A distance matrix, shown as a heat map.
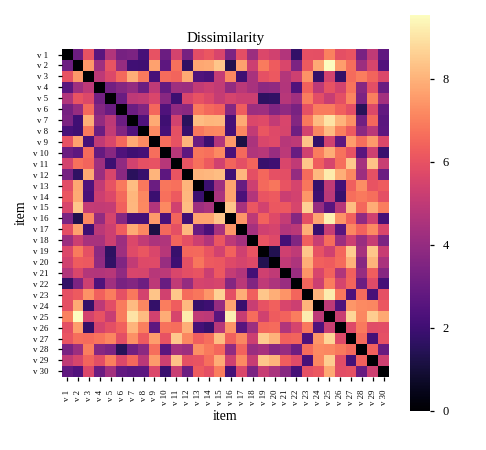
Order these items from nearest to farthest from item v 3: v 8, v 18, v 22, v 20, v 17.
v 17, v 18, v 22, v 20, v 8
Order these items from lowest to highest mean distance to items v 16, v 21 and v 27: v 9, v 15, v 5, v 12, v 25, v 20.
v 12, v 5, v 20, v 9, v 15, v 25
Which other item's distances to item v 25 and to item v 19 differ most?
v 20
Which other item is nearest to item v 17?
v 9
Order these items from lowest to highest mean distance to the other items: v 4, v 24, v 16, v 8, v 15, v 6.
v 4, v 6, v 8, v 16, v 24, v 15
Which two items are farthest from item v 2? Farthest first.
v 25, v 15
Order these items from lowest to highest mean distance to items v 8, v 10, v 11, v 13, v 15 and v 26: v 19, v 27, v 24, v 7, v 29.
v 24, v 19, v 7, v 29, v 27
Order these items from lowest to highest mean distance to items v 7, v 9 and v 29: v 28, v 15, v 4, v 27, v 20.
v 4, v 28, v 27, v 20, v 15
